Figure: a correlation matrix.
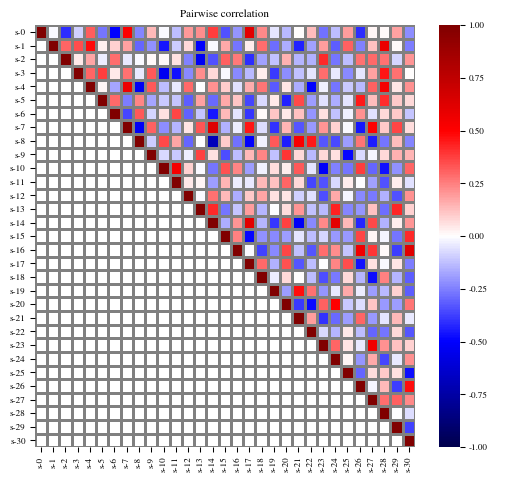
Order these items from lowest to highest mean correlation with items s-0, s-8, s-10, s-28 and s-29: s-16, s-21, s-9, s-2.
s-16, s-2, s-9, s-21
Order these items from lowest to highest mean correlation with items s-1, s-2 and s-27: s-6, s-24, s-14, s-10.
s-10, s-24, s-14, s-6
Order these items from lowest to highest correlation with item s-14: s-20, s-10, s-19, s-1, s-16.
s-19, s-10, s-1, s-16, s-20
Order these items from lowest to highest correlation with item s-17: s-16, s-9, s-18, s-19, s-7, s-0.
s-19, s-16, s-9, s-18, s-7, s-0
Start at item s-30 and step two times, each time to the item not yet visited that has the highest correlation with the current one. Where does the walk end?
s-26
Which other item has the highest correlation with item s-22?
s-8
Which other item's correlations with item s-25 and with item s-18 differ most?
s-9
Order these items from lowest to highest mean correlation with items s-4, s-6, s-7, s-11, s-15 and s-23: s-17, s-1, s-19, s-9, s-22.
s-22, s-19, s-17, s-9, s-1
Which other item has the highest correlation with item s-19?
s-21
